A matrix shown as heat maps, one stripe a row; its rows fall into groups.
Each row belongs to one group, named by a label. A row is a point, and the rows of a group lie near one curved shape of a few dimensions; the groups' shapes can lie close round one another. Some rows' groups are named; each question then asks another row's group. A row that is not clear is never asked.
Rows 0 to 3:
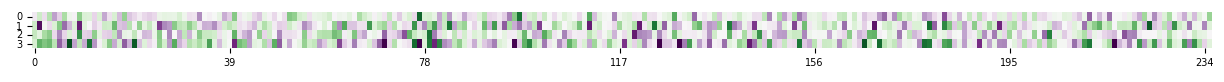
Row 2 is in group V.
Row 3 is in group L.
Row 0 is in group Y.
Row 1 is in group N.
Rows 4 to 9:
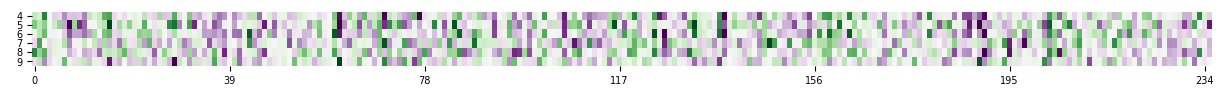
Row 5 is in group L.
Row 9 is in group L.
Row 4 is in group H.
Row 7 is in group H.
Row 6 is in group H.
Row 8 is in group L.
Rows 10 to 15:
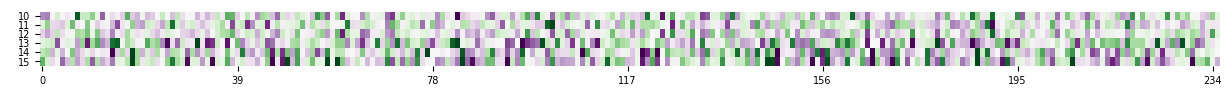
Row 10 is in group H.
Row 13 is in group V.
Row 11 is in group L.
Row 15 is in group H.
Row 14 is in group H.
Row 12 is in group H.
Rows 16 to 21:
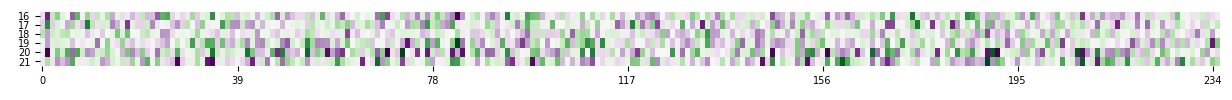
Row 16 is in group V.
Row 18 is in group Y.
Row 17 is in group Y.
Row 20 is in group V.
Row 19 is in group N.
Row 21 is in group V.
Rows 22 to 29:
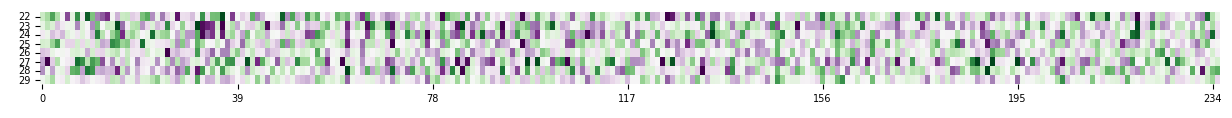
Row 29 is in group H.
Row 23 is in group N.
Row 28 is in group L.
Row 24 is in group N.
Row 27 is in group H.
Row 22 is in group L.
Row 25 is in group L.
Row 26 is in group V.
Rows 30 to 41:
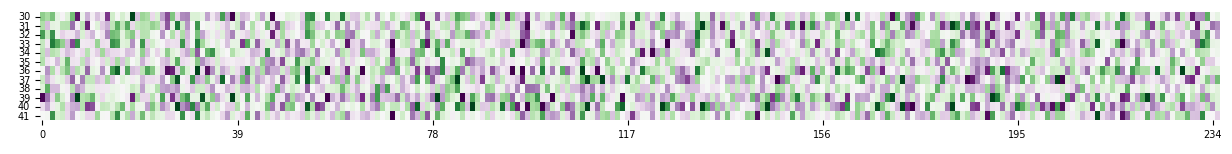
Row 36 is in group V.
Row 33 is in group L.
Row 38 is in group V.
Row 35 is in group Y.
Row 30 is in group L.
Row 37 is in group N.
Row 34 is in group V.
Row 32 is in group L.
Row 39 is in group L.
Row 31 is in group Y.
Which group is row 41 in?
L
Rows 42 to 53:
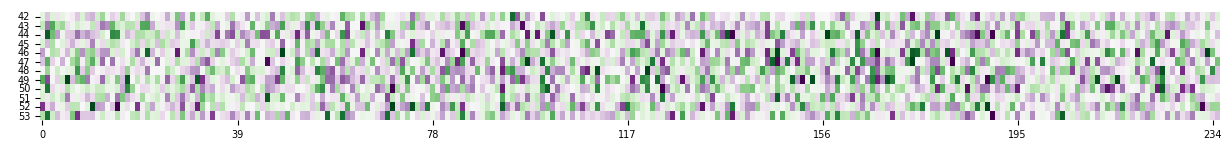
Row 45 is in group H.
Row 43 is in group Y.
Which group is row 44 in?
H
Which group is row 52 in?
L
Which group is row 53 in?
H
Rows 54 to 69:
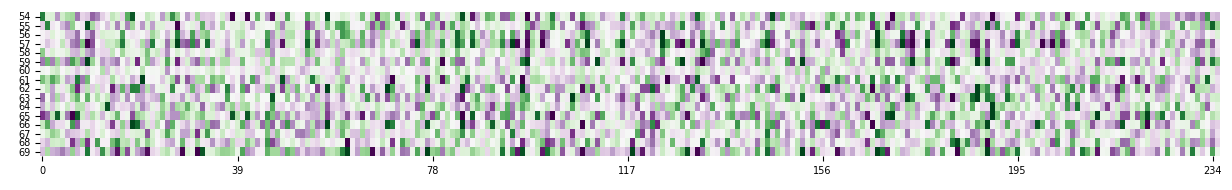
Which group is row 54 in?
L
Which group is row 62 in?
H
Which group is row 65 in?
L
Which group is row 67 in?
V
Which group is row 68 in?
L
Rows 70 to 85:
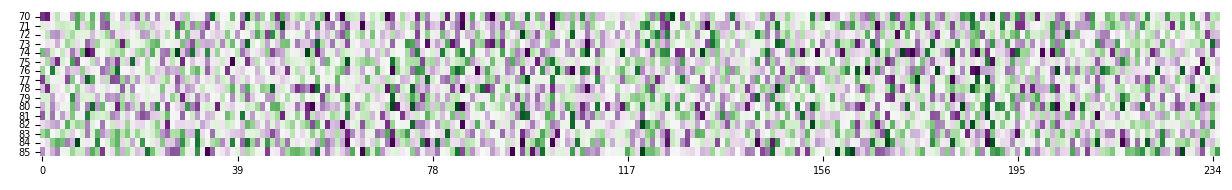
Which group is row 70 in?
H
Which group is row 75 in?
L
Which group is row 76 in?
V
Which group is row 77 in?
Y
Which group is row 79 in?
L
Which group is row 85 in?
V
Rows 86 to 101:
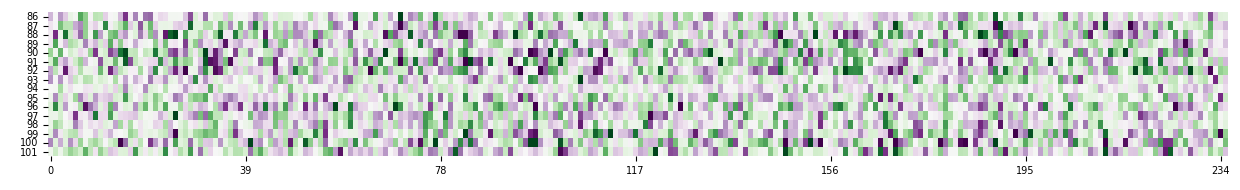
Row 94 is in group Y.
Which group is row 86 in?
L
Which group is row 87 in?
L
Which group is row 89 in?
H
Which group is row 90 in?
V
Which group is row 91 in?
N
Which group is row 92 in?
V
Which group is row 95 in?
N
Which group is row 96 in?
H
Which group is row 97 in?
V
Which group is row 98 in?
V
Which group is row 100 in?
Y
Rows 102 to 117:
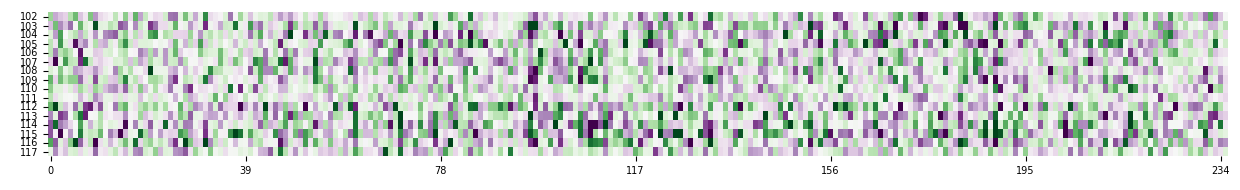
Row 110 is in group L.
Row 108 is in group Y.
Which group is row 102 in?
Y
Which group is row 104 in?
Y
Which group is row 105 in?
V
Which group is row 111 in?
Y
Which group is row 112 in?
H
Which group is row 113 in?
L
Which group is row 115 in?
H
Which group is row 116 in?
Y
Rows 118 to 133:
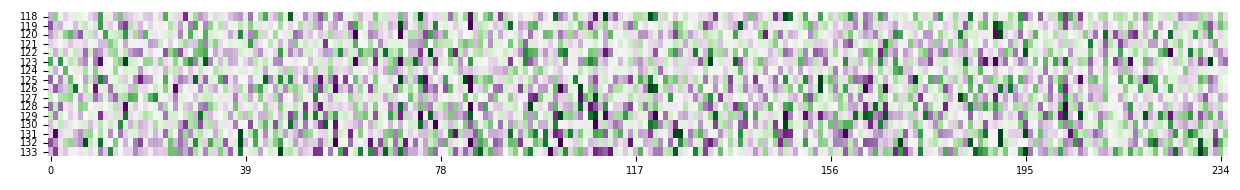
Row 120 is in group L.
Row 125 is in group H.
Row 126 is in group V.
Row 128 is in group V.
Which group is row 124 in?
V
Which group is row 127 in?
Y
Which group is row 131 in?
H
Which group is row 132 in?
L
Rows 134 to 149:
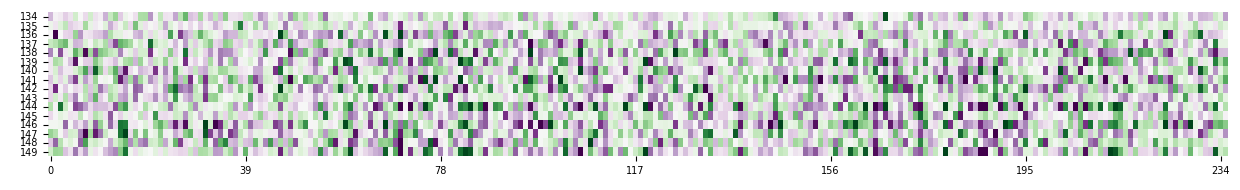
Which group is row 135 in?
H
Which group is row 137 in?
L
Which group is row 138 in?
L
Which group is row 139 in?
V
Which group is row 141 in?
Y
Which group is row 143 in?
V
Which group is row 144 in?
V
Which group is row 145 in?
Y
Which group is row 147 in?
L
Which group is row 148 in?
H
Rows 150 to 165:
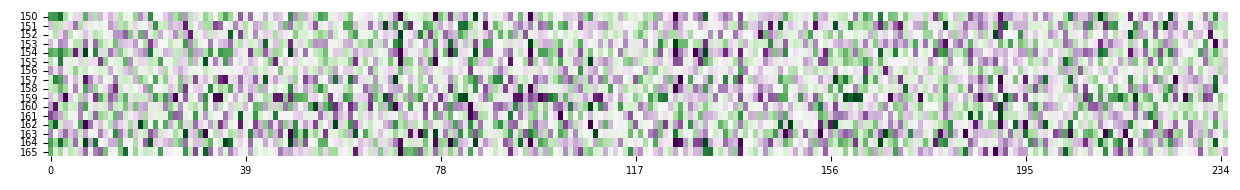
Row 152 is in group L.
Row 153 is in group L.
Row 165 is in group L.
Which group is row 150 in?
L
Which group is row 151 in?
V
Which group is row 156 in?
V
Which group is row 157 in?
H
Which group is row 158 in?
L
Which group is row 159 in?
V
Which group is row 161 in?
L
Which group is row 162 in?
H
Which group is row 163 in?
Y
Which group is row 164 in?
L
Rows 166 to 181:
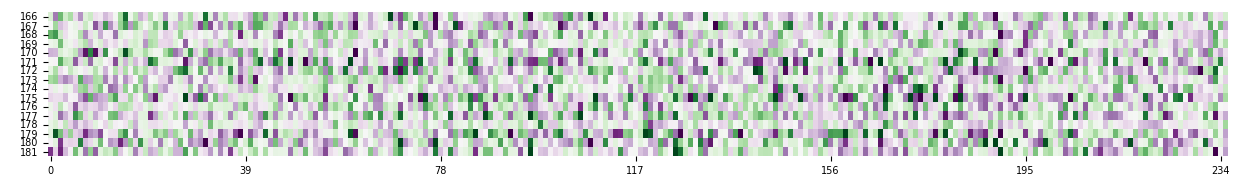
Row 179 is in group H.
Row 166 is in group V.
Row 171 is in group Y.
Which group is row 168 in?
L
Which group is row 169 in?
Y
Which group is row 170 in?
L
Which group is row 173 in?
L
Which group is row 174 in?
Y
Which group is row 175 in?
Y
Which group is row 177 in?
L
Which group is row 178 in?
V
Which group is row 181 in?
L
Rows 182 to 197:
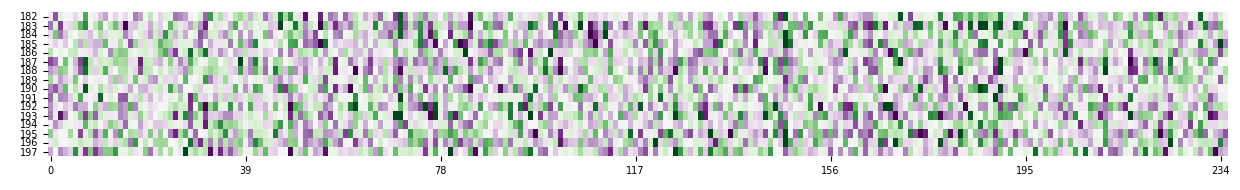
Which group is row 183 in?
V
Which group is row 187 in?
L
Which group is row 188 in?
L
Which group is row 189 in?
Y
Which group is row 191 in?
L
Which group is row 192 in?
Y
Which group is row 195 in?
Y
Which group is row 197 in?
L
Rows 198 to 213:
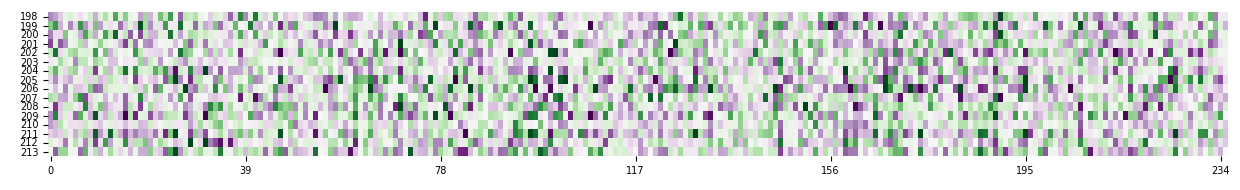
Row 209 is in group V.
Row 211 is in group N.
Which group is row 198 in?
L
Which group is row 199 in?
H
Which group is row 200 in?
L
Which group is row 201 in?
L
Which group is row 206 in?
Y
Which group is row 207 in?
L
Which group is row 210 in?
V
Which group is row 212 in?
N
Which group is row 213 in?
V
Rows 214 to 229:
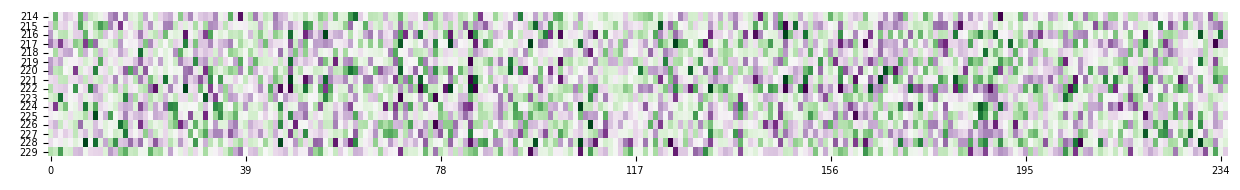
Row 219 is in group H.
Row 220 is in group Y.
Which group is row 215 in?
Y
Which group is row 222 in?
Y
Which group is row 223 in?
H
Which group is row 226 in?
H
